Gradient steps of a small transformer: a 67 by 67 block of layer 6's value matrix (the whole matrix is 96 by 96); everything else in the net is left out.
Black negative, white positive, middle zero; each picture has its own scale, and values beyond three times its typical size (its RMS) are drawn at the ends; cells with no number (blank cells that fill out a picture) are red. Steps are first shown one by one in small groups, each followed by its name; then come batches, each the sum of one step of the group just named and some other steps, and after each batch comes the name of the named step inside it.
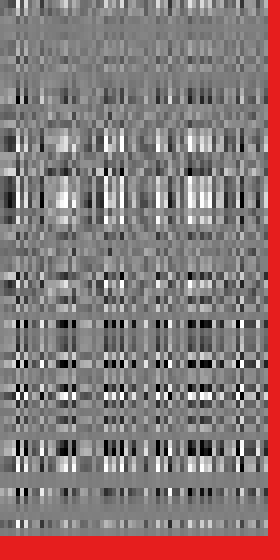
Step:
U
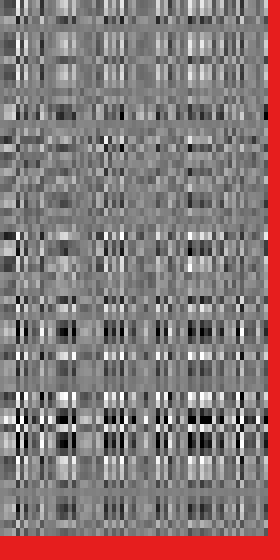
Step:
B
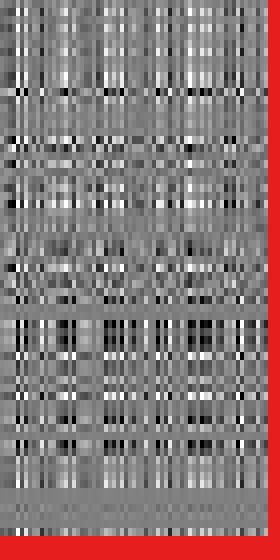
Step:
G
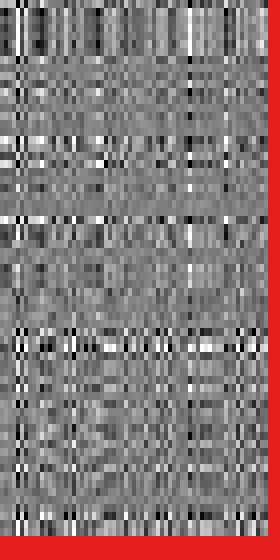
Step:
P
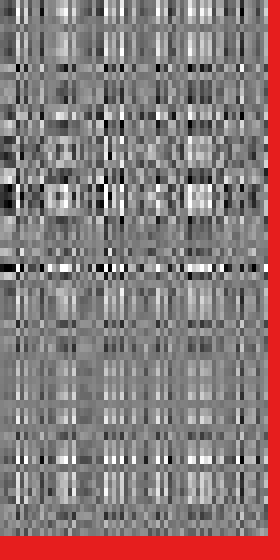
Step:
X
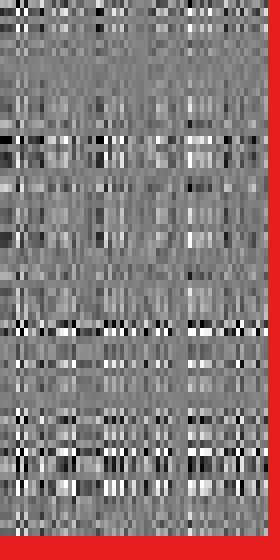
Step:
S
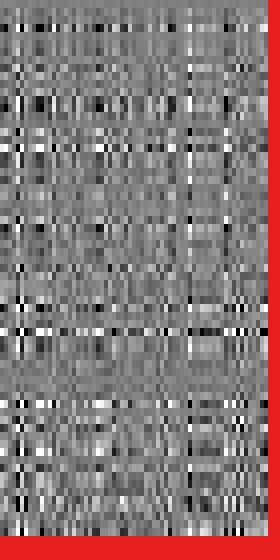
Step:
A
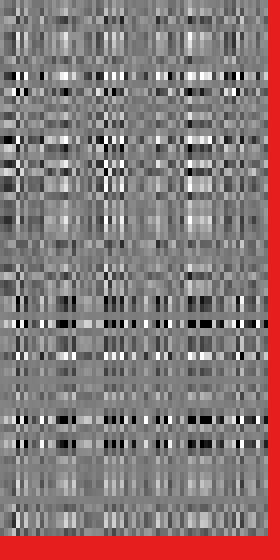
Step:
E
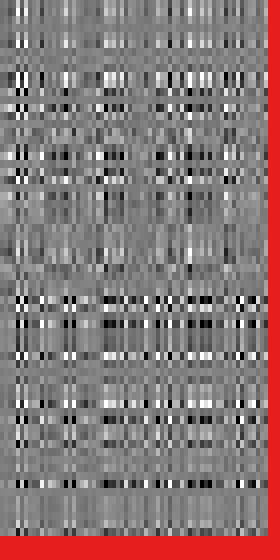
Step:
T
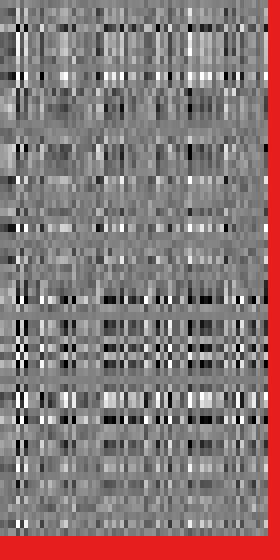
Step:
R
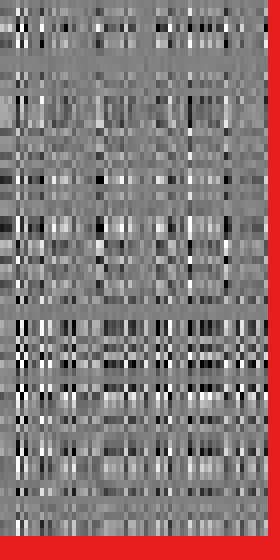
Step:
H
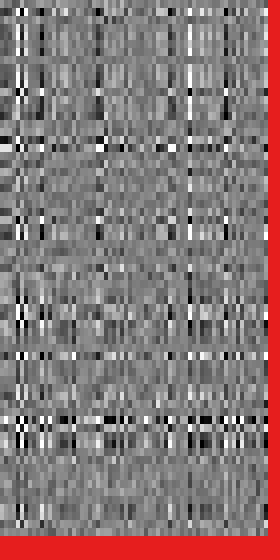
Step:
B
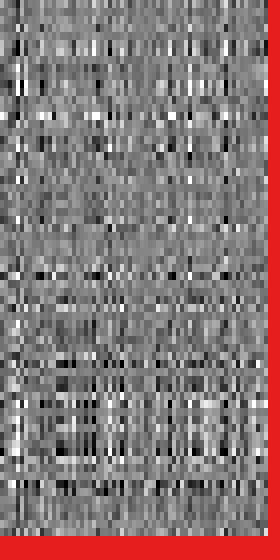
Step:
U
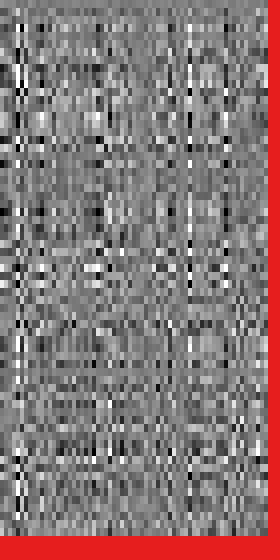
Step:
A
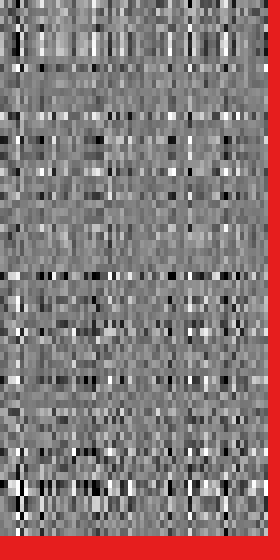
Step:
S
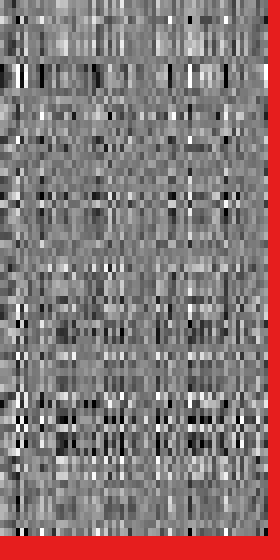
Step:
B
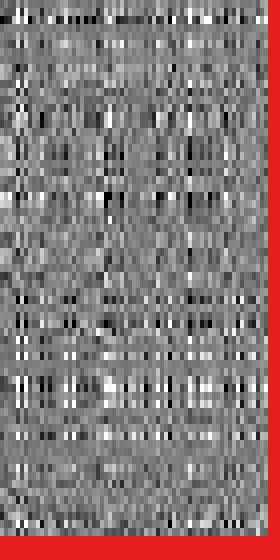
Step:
T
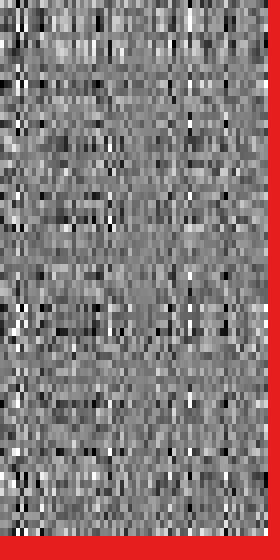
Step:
P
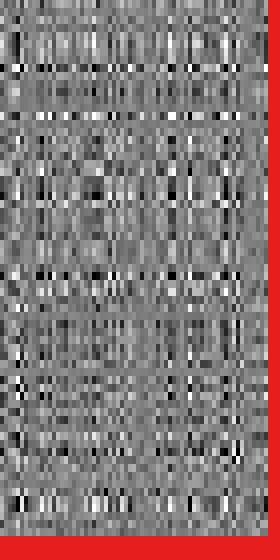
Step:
U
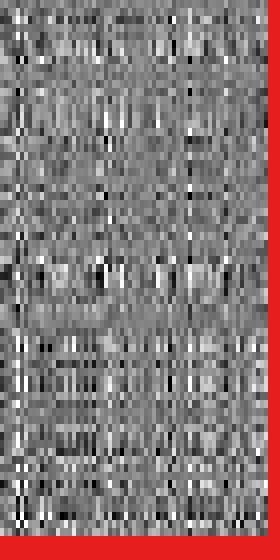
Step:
P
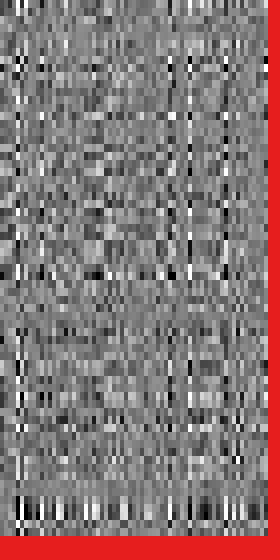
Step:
B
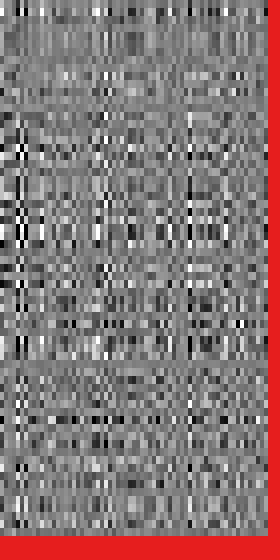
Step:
E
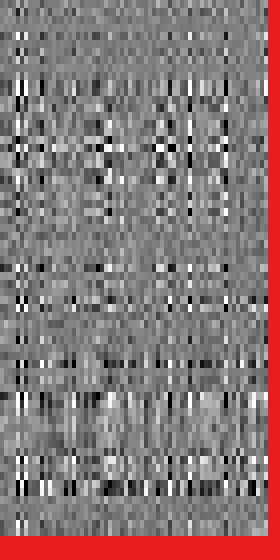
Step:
U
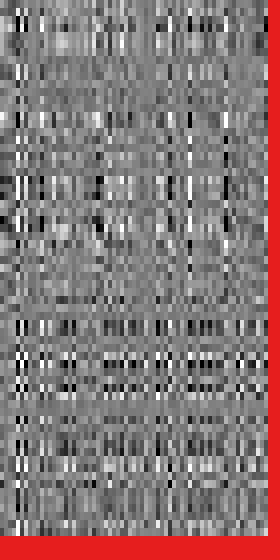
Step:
H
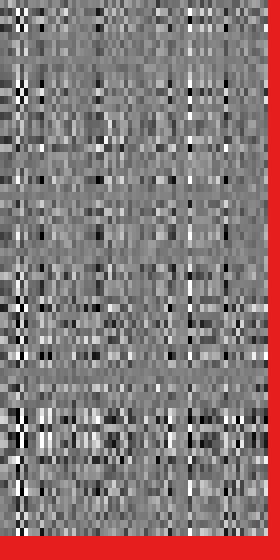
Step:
S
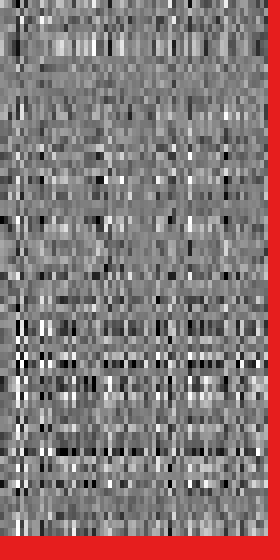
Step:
H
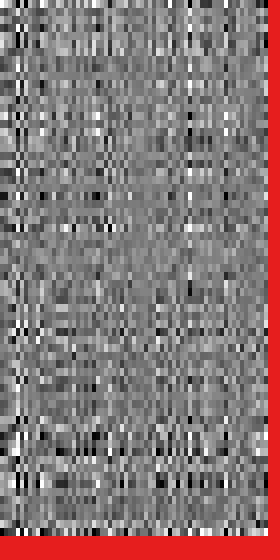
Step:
P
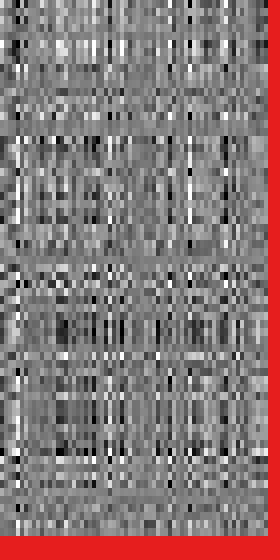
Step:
G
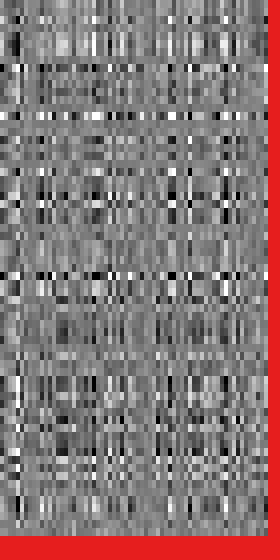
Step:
B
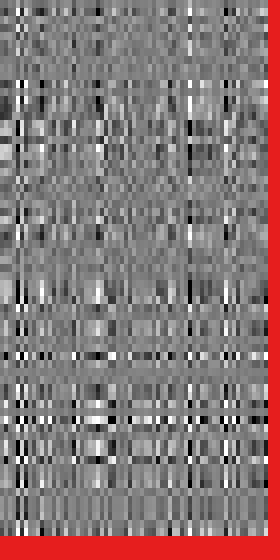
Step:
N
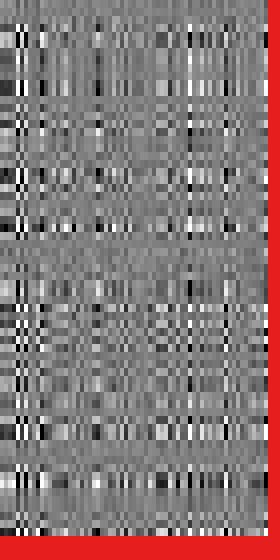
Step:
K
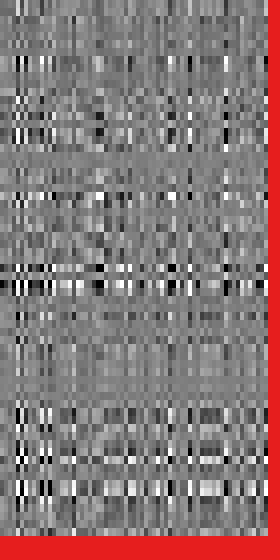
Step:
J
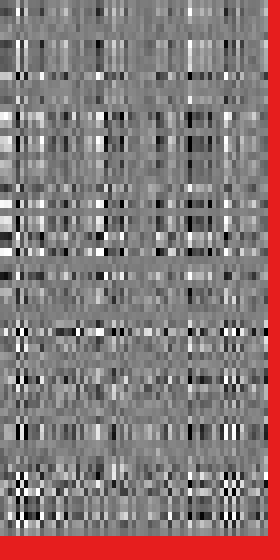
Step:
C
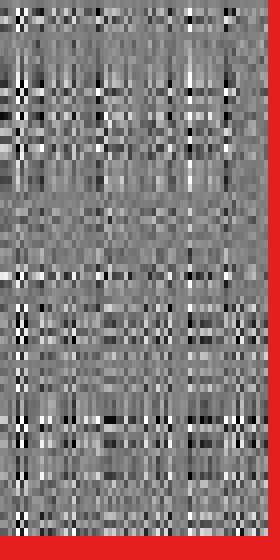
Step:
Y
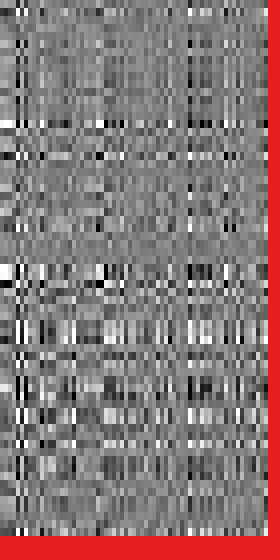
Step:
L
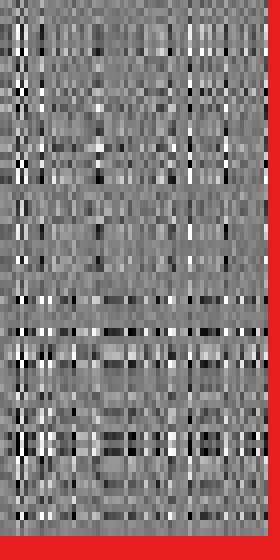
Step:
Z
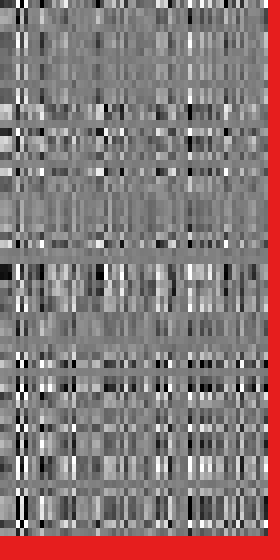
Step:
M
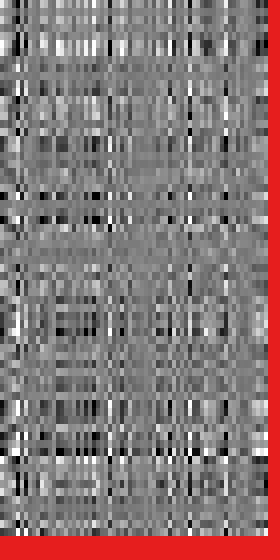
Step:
K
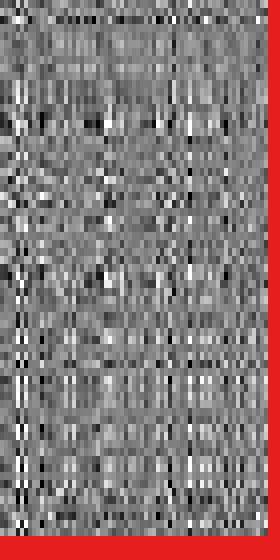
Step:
M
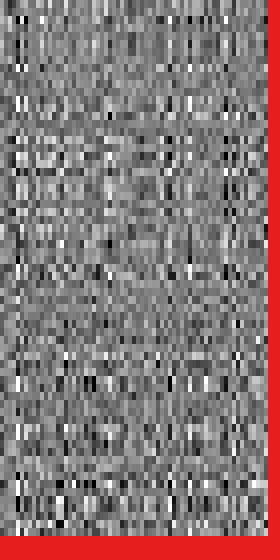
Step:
Y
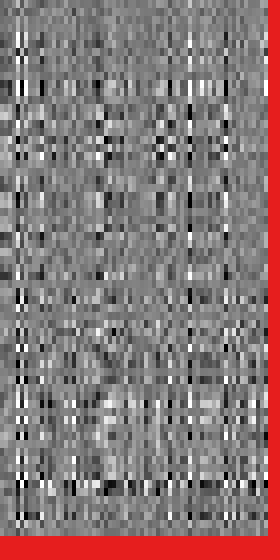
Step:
C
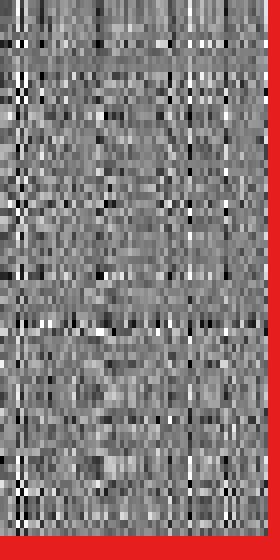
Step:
C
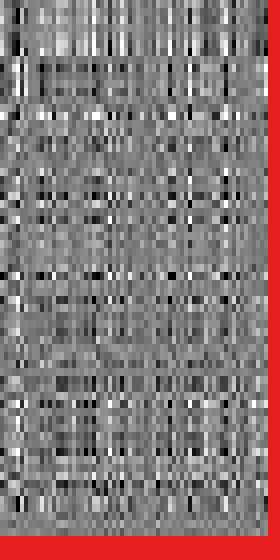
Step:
M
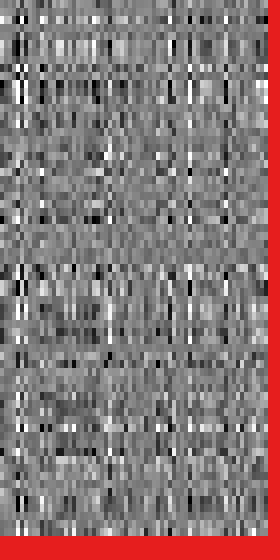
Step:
M
